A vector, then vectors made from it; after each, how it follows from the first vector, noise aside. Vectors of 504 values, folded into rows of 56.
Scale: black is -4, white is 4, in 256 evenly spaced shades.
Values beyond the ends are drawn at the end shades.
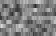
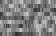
reversed, negated.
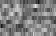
negated.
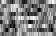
wrapped around, scaled up.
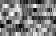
negated, scaled up.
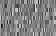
sign-scrambled.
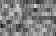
negated.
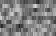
negated.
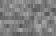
reversed, negated, shrunk.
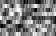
negated, scaled up.
